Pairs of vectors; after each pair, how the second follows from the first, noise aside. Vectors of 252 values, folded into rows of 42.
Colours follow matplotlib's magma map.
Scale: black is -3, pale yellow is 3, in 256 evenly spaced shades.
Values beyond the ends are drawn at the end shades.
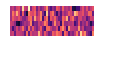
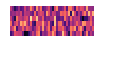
wrapped around.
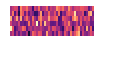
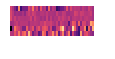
negated, partly zeroed.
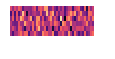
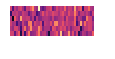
wrapped around, negated, partly zeroed.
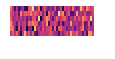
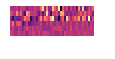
wrapped around, negated, partly zeroed.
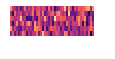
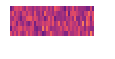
negated, shrunk.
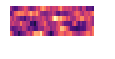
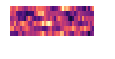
reversed.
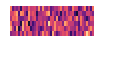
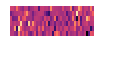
negated, partly zeroed.
